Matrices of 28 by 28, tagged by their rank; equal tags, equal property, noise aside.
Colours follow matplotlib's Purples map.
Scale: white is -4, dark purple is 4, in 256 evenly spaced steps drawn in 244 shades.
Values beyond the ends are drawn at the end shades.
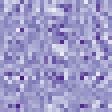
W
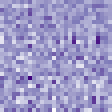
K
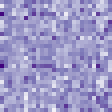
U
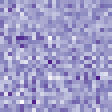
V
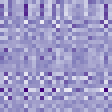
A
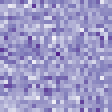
V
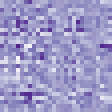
K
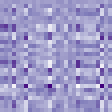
A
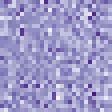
K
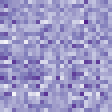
U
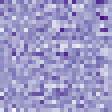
K
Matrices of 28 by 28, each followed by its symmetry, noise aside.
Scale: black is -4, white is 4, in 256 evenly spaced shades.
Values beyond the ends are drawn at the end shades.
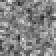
no symmetry.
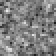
no symmetry.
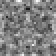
mirrored left to right.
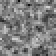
no symmetry.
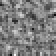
antisymmetric.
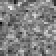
no symmetry.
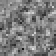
symmetric.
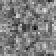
mirrored top to bottom.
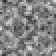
mirrored top to bottom.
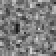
mirrored top to bottom.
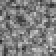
symmetric.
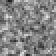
no symmetry.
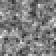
antisymmetric.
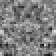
mirrored left to right.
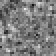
symmetric.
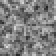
antisymmetric.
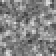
same after a half turn.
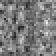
mirrored top to bottom.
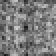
mirrored top to bottom.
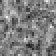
no symmetry.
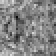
mirrored top to bottom.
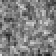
no symmetry.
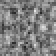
mirrored top to bottom.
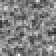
same after a half turn.
